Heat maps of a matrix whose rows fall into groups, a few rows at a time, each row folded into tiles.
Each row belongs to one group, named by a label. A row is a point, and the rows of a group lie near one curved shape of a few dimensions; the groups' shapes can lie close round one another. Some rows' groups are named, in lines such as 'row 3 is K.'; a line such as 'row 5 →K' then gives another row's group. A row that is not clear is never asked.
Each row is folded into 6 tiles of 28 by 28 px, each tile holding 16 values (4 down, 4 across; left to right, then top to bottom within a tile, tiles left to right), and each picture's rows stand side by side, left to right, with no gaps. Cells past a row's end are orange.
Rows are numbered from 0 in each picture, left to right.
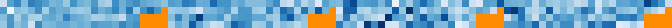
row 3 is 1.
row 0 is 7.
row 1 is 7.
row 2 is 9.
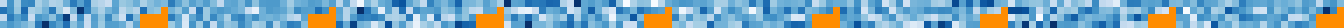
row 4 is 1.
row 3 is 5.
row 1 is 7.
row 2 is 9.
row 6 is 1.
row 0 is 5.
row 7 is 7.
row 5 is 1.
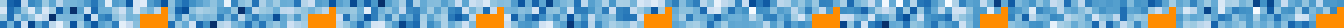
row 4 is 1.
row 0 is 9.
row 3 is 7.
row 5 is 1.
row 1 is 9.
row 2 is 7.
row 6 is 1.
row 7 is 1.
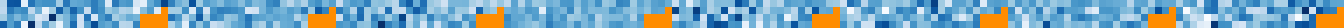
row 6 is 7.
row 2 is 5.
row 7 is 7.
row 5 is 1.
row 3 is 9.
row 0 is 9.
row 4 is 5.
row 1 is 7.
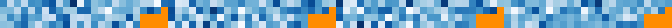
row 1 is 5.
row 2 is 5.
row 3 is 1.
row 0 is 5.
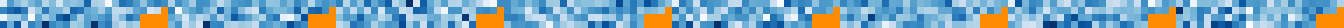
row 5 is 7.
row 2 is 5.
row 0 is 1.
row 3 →1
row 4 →1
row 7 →5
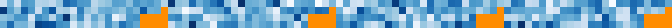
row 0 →5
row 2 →9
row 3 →1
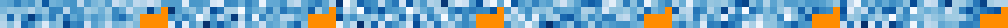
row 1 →5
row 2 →5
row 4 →5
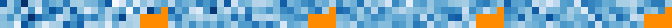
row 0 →7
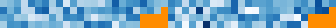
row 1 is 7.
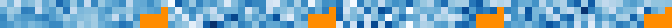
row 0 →9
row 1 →1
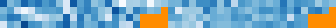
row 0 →5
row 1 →7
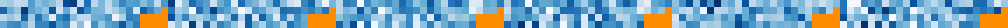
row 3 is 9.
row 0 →5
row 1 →5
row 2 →9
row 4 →7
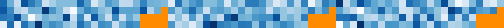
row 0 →5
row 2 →5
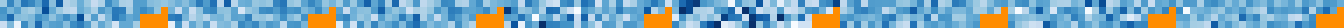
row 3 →5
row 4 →9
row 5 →9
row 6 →1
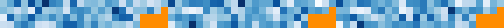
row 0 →7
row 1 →5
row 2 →5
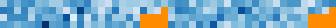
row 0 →5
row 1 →9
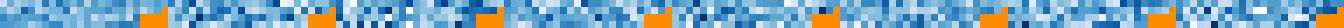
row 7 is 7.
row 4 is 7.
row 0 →9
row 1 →7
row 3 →1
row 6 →1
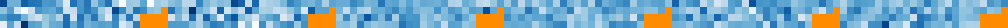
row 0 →5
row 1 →5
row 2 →7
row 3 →9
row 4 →1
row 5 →9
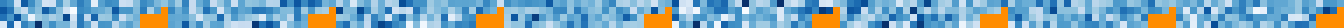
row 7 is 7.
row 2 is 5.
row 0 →5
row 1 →1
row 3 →7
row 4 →5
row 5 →9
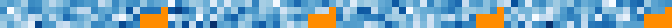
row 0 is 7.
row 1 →1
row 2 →9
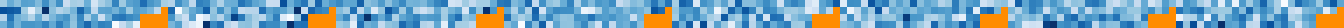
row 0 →1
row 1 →7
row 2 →7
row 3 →7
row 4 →9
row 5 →7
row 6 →1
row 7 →1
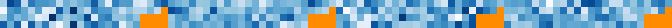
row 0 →9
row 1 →1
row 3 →1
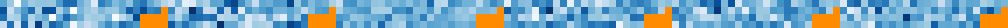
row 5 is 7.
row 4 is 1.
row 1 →9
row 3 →1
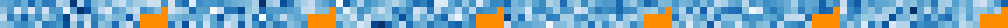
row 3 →1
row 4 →7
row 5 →9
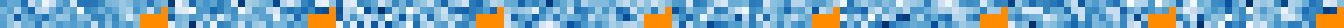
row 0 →1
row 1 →5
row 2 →5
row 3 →7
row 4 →5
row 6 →5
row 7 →5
